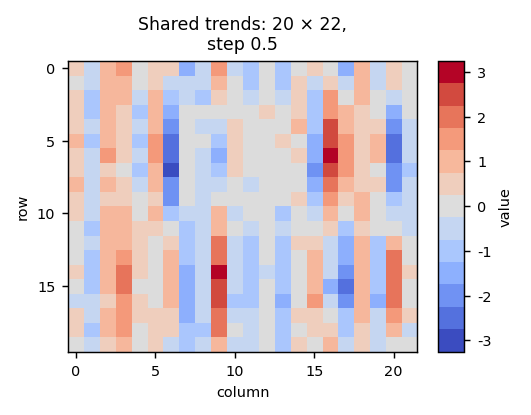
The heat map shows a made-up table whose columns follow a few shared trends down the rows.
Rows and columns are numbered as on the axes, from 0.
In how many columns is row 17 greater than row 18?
7
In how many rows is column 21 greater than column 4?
3
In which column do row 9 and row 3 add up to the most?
16
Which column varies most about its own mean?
20
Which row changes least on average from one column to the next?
11
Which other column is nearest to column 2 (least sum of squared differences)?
18
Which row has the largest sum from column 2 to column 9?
14
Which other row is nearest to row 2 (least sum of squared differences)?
10
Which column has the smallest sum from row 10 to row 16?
17
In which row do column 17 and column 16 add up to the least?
15
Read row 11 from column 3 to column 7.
1 0.5 0.5 0 -1
